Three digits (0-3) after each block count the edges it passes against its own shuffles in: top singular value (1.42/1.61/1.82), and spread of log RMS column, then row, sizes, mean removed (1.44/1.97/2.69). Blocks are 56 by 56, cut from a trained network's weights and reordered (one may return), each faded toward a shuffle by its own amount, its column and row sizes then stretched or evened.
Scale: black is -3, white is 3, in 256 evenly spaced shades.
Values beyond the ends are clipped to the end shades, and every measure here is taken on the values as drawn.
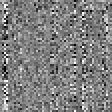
3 3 0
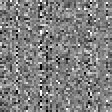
2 3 0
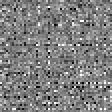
1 2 3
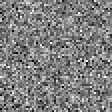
0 0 0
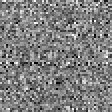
1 0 2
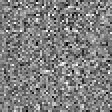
1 1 1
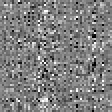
1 3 2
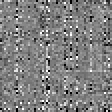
2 3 2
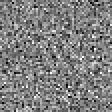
1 0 1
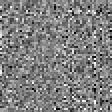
2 2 1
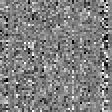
2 3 0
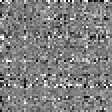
1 2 3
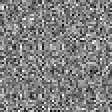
3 1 1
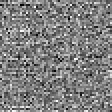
2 0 1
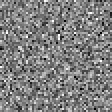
1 0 0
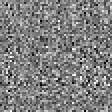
3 2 1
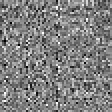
3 2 0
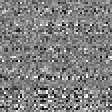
3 1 3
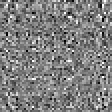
3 2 2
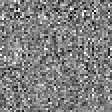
1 1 1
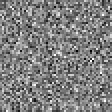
3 1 0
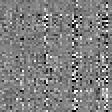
3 3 2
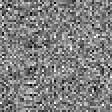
3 1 0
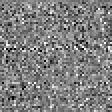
0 1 2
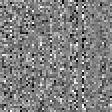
0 3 0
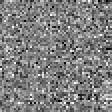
2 0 2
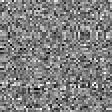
3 0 2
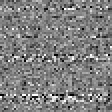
2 1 3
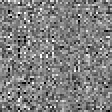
0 2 2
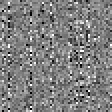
0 3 0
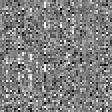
3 3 1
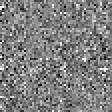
1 2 1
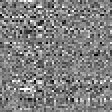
3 1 3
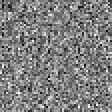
1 1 0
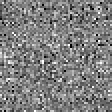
1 1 2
